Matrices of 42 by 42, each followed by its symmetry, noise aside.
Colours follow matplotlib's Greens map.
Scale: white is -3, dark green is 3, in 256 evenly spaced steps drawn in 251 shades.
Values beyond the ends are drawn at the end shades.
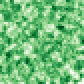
symmetric.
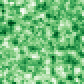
antisymmetric.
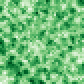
symmetric across the other diagonal.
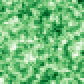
antisymmetric.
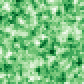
symmetric.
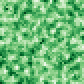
symmetric across the other diagonal.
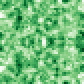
mirrored top to bottom.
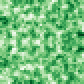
mirrored top to bottom.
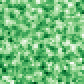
antisymmetric.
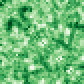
symmetric.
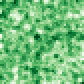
symmetric.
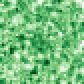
symmetric across the other diagonal.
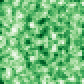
mirrored top to bottom.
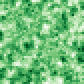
antisymmetric.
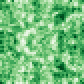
mirrored top to bottom.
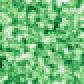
antisymmetric.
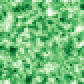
antisymmetric.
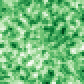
antisymmetric.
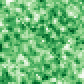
symmetric across the other diagonal.
